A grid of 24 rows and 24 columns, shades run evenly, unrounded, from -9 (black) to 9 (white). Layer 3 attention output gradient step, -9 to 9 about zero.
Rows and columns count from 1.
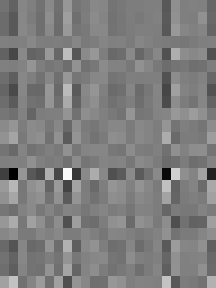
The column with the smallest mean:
19
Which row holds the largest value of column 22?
10
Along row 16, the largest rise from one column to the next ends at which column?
9
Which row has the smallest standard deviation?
4
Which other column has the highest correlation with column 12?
3
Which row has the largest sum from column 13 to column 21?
16
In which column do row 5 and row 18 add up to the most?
8
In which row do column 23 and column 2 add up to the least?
15
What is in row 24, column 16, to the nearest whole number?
0
